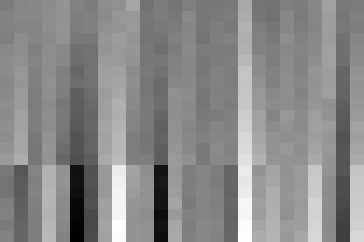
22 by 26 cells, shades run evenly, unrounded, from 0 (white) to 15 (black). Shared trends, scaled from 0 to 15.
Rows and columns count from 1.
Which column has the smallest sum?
18
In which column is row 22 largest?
6
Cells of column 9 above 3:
15
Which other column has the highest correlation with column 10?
5
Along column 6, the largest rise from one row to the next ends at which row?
16
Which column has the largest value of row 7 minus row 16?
9
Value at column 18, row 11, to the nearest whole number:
3
